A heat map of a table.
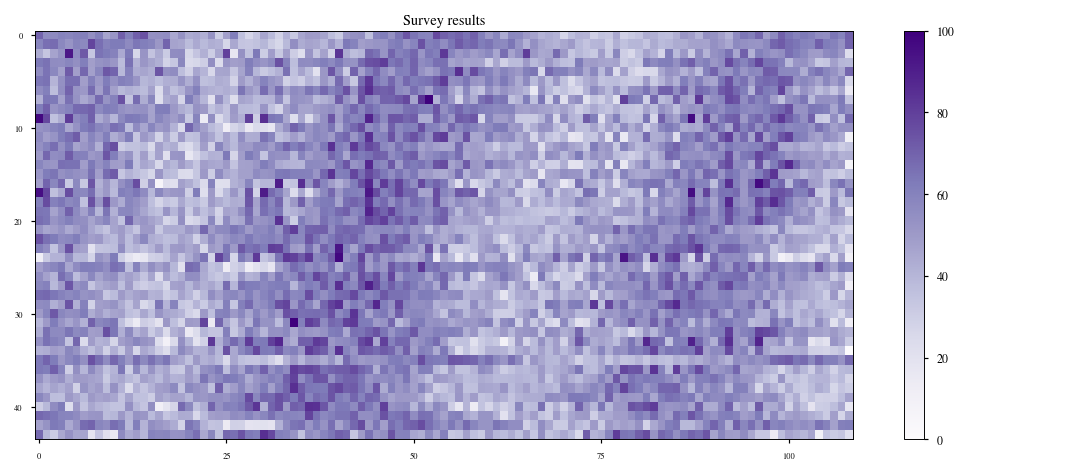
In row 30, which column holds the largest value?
42
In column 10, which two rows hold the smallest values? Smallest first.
43, 33
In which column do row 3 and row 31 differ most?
34
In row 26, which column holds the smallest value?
66
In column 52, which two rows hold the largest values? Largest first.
7, 23
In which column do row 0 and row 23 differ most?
40
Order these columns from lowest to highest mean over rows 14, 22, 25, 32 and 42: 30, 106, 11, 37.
30, 106, 11, 37
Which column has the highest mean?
44
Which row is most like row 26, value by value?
6
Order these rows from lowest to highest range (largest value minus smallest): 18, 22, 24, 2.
22, 18, 2, 24
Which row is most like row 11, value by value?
14
